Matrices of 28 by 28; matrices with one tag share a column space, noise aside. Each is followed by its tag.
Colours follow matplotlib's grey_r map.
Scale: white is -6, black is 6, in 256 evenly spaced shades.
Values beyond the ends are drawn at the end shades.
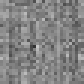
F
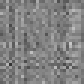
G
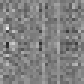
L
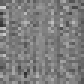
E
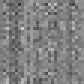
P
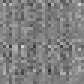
F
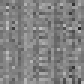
P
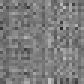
P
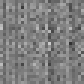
L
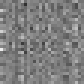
L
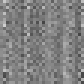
E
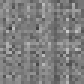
L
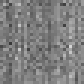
F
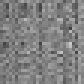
L
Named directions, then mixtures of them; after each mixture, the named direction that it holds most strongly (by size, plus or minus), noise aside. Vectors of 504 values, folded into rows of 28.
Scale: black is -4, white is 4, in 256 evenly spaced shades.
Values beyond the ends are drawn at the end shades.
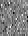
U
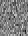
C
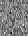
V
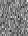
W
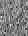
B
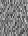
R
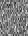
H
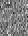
H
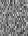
R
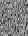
H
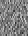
R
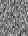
R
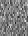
R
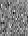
U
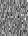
W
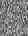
R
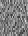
R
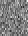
W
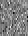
U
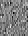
U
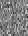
H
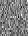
W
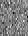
U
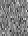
W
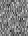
H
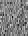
B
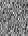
H
